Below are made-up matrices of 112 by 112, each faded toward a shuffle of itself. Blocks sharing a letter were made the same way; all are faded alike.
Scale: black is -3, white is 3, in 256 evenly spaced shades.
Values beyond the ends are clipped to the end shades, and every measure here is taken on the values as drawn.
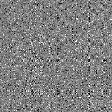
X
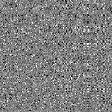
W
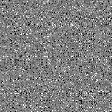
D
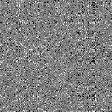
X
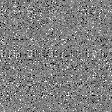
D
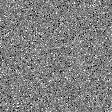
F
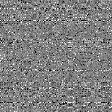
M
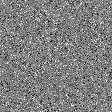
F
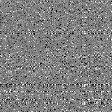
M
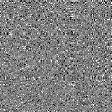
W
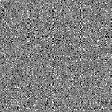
W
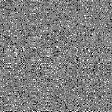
W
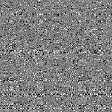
M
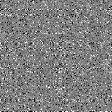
D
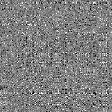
W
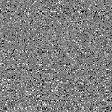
D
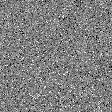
F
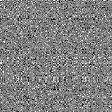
W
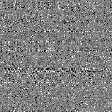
D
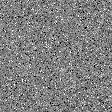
F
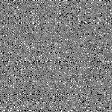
D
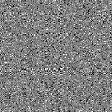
W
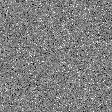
F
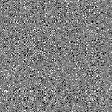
W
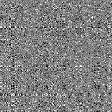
W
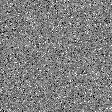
F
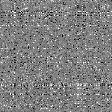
D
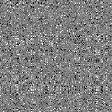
X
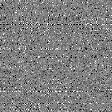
D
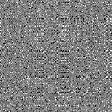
W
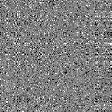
W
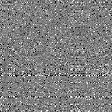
M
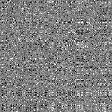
W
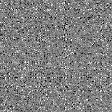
D
